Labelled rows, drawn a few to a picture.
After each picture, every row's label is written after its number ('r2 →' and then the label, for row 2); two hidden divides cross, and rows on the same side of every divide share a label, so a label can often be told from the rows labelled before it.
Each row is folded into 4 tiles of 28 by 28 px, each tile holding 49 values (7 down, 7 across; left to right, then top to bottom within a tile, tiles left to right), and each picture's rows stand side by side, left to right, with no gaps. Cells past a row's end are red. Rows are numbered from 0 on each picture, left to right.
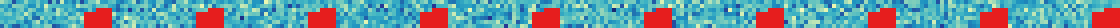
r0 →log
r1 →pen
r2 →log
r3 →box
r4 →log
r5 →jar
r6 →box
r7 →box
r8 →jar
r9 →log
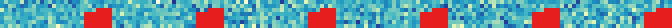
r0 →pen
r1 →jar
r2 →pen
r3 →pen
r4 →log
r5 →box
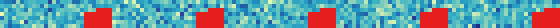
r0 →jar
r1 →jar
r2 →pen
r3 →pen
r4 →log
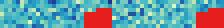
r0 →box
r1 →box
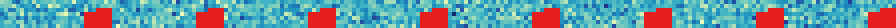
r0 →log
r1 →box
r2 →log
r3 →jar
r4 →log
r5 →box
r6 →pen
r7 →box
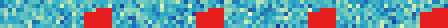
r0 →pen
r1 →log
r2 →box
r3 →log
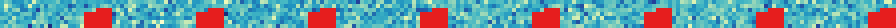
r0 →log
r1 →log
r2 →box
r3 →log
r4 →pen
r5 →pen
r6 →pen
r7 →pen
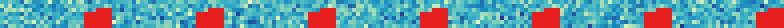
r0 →box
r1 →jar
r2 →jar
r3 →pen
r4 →box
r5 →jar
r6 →log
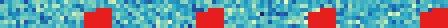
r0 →jar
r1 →log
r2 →box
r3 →log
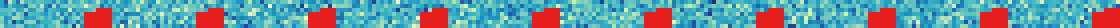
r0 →pen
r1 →pen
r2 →log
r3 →log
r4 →log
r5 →jar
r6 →jar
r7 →jar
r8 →log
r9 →jar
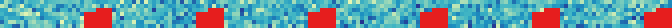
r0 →log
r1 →log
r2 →jar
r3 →jar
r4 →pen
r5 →pen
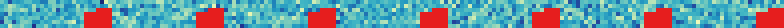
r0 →box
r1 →jar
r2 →log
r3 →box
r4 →log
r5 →box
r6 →box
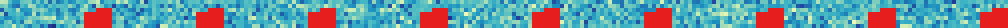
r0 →box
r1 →pen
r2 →box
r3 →box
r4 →pen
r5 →jar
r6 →jar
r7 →box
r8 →box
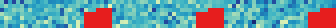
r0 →log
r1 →log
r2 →log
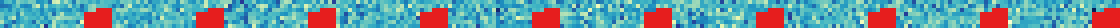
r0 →jar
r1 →log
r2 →box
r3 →pen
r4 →log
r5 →log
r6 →jar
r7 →log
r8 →box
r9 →jar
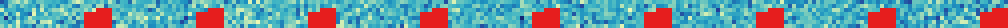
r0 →pen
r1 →box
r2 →log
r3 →box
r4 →box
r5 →pen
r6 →pen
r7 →box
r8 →log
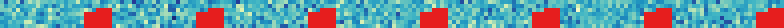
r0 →box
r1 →log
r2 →log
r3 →box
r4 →log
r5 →log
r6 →log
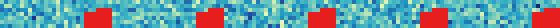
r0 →jar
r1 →jar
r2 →pen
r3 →log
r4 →box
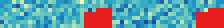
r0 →pen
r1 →jar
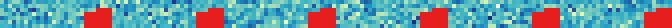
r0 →pen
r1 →pen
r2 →log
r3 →pen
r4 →log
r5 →log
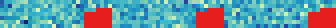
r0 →jar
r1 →jar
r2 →box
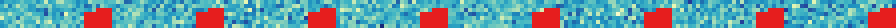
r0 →log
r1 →log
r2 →pen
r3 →pen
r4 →pen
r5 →jar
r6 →box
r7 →box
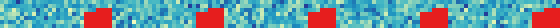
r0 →box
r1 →jar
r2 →jar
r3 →box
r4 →box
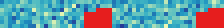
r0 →jar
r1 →jar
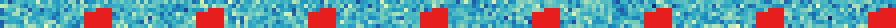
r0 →box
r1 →log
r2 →log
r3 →log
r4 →pen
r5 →box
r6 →jar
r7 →pen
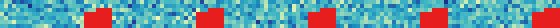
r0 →log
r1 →box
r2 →pen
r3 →box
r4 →jar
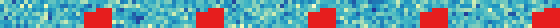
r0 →log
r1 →jar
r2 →pen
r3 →box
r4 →pen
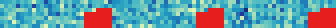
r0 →box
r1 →pen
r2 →jar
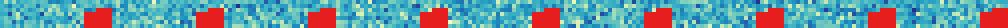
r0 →pen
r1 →log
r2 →pen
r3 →log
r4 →jar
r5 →jar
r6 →jar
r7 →log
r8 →jar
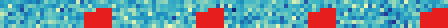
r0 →pen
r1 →log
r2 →jar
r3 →log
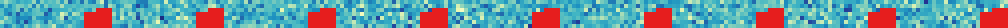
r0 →jar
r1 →jar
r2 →pen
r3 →log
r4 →box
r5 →pen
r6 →pen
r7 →log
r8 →jar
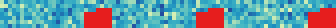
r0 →log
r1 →jar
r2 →pen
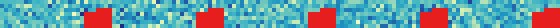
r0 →jar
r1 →jar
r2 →pen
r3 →jar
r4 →box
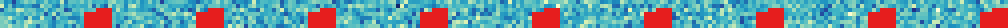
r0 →box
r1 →log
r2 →box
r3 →jar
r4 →box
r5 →box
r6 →pen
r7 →log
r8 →jar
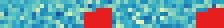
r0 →box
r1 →box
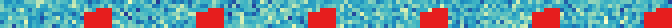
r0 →box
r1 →jar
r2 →pen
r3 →log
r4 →jar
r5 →log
